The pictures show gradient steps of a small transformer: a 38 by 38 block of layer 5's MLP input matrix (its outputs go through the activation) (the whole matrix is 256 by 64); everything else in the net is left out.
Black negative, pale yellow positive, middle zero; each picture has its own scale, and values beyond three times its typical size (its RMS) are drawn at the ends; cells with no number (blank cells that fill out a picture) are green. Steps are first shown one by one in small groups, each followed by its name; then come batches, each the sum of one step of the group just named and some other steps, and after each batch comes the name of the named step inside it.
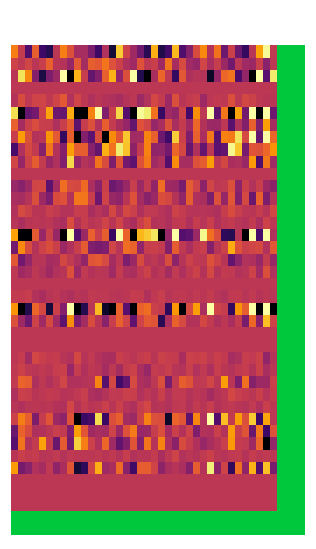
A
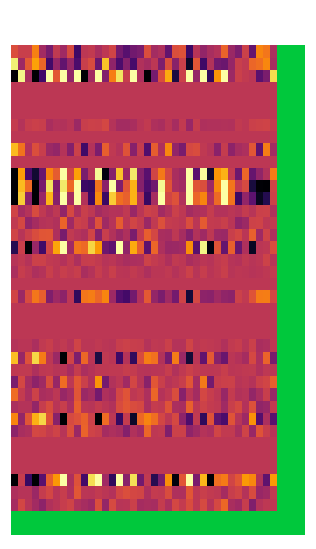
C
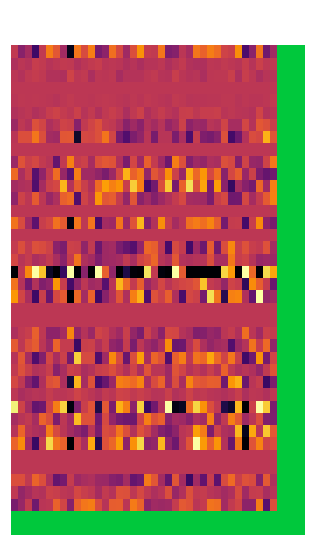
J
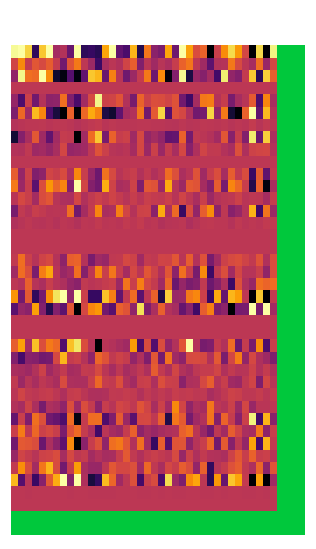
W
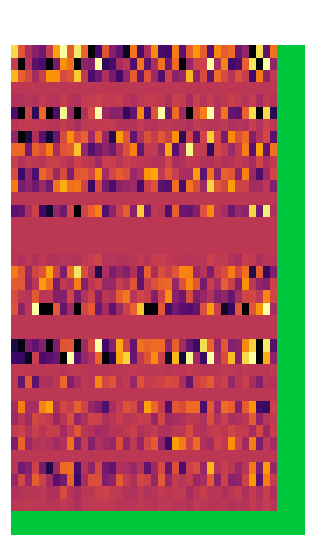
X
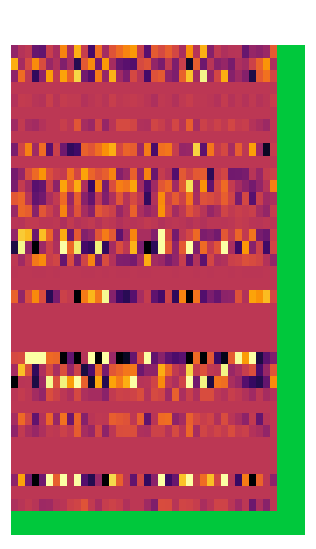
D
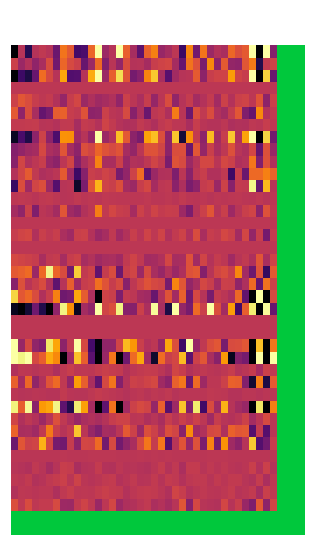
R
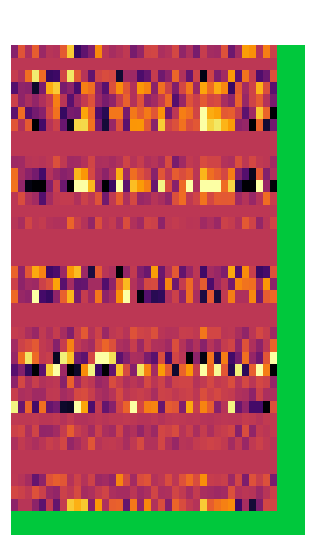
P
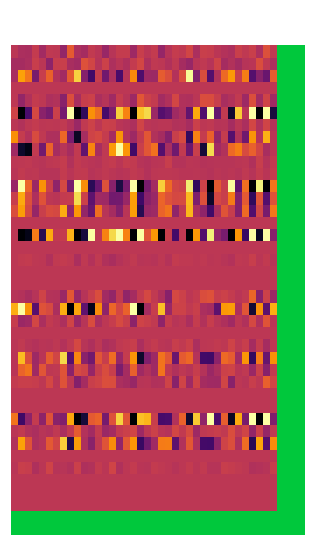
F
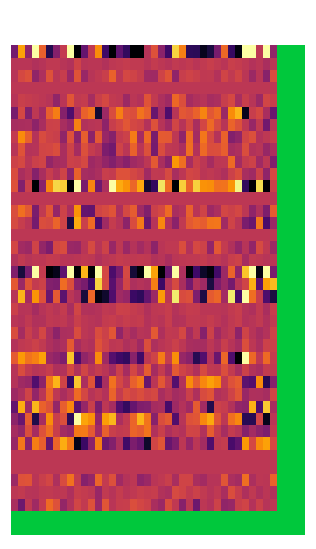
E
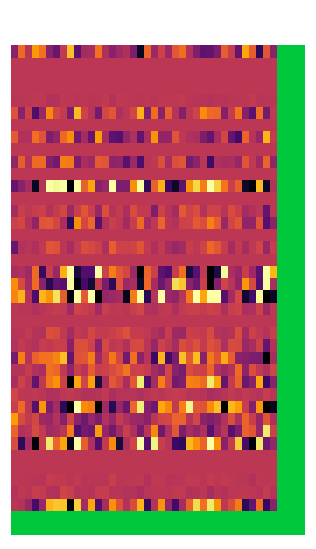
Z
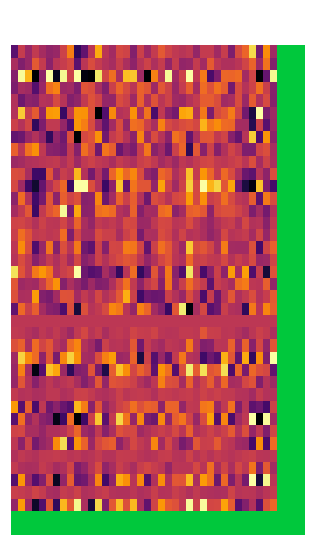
P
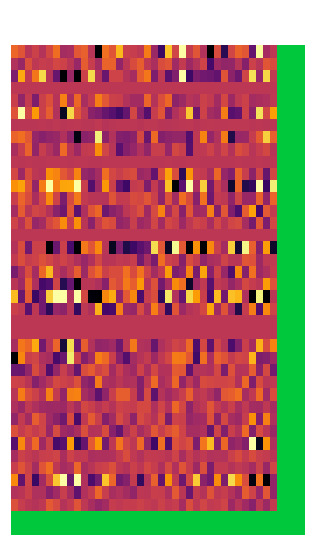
W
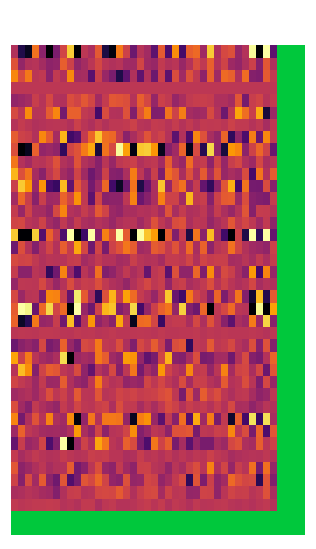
F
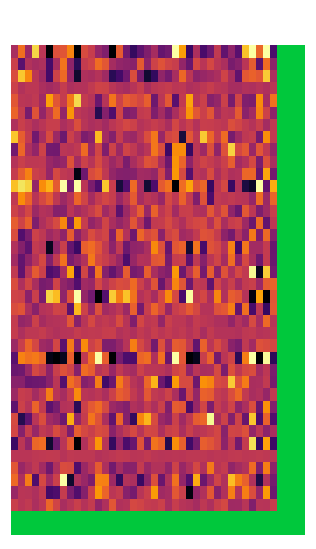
E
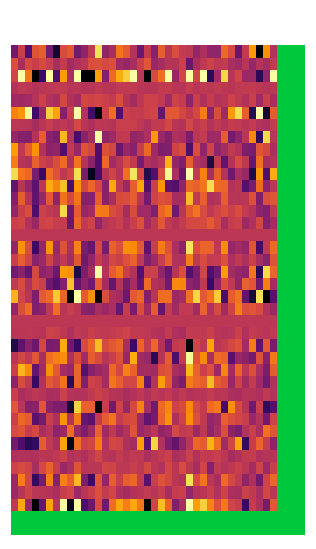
Z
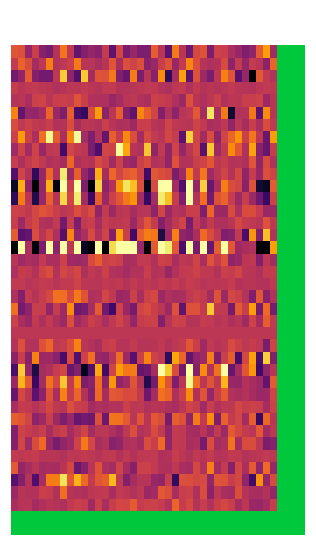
A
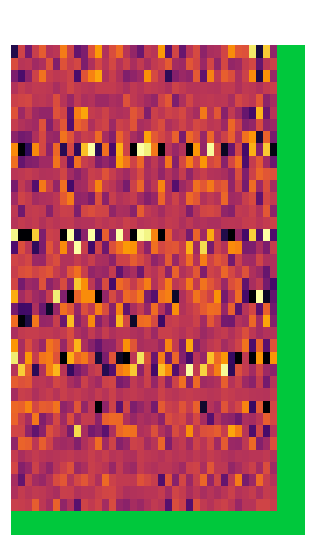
R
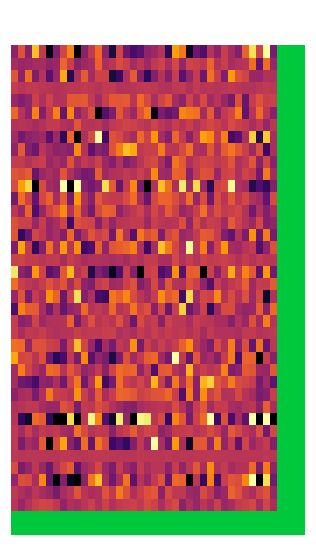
E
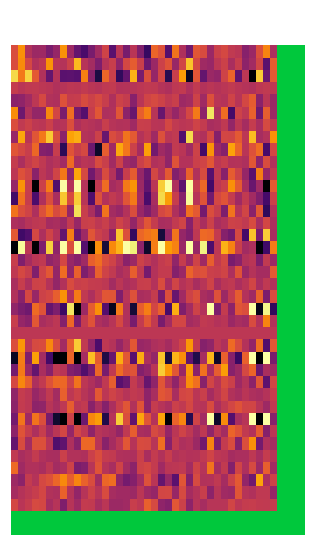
A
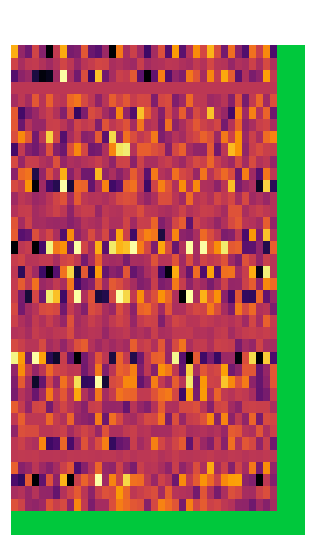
A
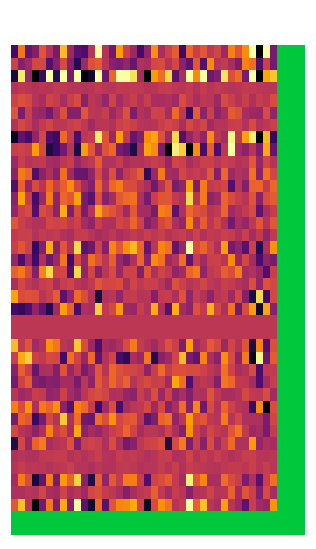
R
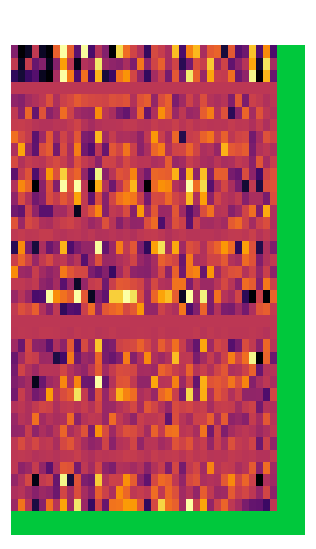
X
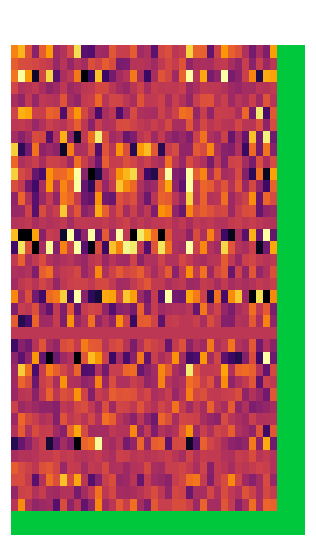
W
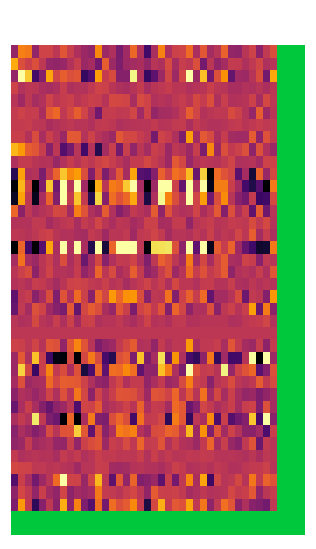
C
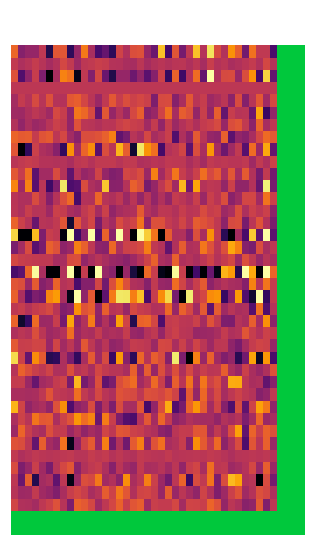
J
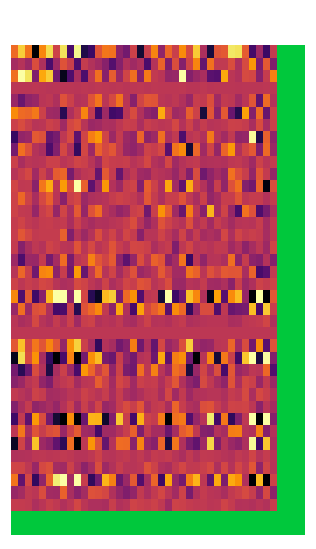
W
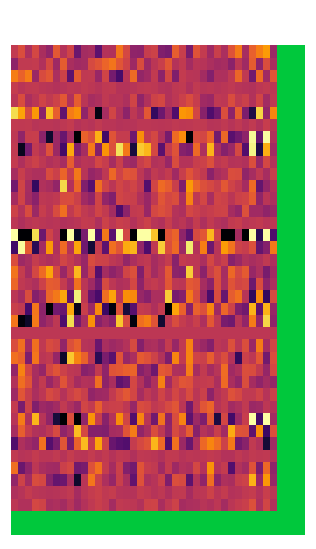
A
